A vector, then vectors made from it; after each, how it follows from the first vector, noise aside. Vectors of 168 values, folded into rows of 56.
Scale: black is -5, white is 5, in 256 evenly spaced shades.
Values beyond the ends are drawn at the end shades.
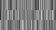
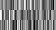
wrapped around, scaled up.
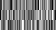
scaled up.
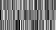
wrapped around, scaled up.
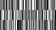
reversed, scaled up.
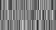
copied.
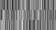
wrapped around, negated.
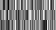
wrapped around, scaled up.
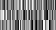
wrapped around, scaled up.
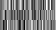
wrapped around, scaled up.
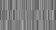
shrunk.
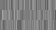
reversed, shrunk.
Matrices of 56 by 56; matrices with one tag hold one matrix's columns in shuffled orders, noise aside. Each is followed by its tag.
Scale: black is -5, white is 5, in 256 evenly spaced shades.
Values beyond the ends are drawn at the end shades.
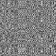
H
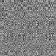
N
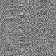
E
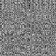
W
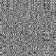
W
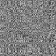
H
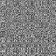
H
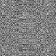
E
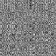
W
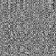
W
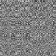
N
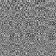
N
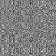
H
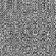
W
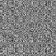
H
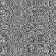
H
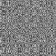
H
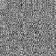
W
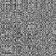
W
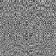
N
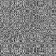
H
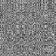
W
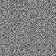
E
